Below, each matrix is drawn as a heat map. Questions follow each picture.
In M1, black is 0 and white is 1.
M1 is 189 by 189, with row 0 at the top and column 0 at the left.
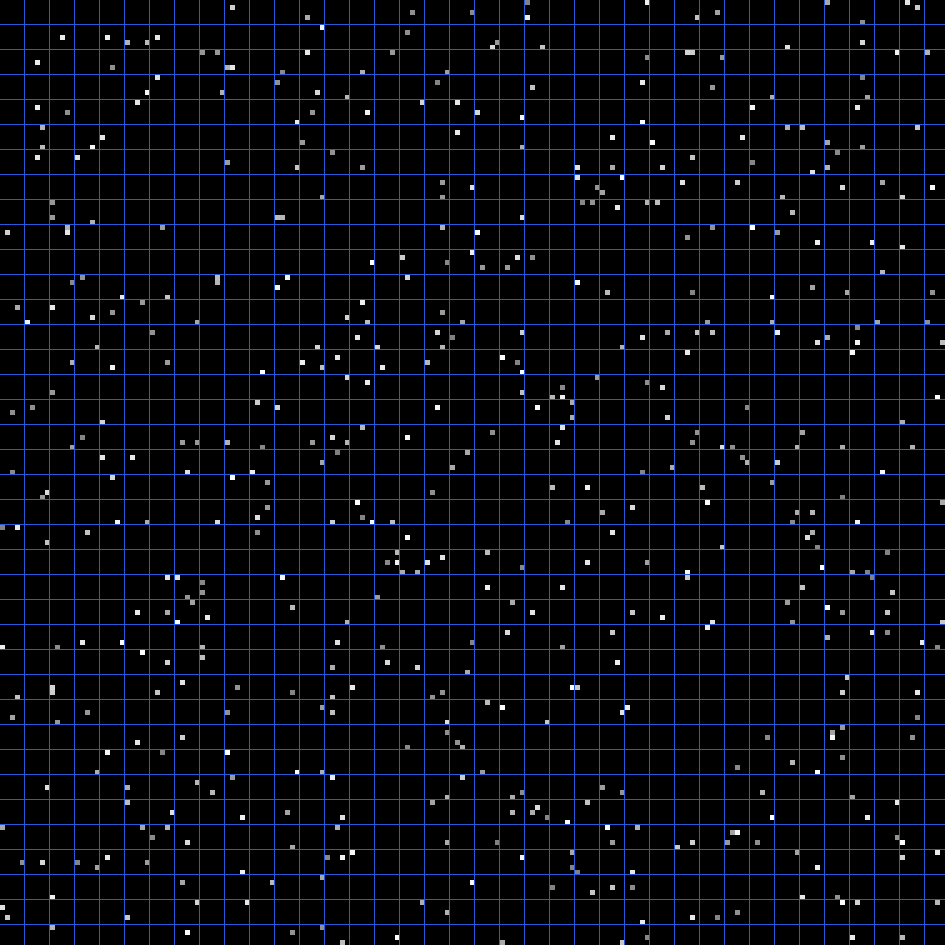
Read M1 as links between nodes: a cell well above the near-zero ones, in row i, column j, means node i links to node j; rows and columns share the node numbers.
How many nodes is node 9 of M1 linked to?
3
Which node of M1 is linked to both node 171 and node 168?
node 180
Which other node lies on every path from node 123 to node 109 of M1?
node 132
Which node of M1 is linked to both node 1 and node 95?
node 46
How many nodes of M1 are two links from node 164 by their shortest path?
1
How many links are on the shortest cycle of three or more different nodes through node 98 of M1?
6
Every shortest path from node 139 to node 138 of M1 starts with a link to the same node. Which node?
node 3
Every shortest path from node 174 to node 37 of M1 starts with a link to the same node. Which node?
node 126
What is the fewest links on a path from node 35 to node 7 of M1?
6
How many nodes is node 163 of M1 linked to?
5
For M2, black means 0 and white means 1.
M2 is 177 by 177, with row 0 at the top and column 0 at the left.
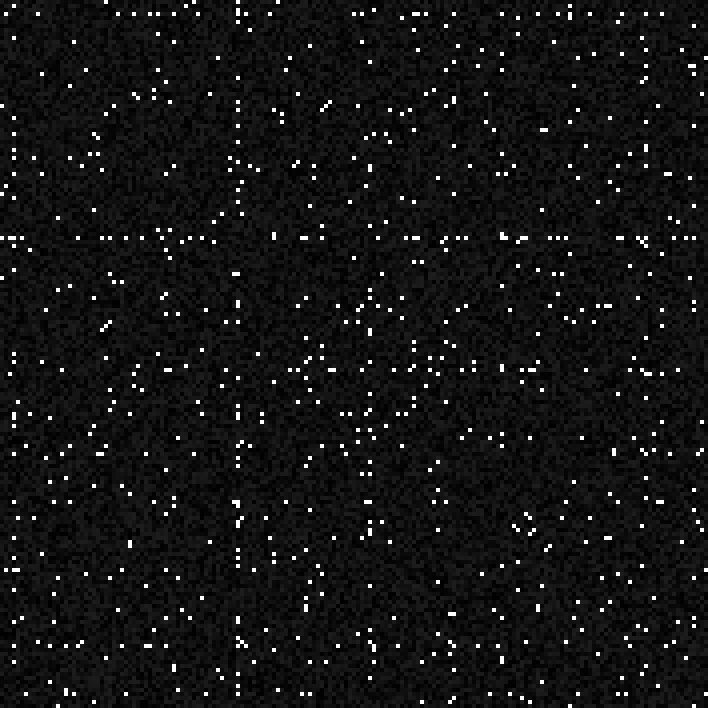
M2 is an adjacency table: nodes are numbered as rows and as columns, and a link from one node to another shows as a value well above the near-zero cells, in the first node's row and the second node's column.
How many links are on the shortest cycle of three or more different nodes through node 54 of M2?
7
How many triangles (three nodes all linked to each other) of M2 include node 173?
5
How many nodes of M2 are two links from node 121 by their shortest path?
8
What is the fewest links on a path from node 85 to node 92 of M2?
3
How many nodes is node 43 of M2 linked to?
7
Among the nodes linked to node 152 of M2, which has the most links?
node 76
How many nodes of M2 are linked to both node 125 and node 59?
4
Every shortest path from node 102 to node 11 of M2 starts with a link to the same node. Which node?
node 27
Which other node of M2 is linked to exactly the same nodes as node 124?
node 166
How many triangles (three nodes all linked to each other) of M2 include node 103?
4
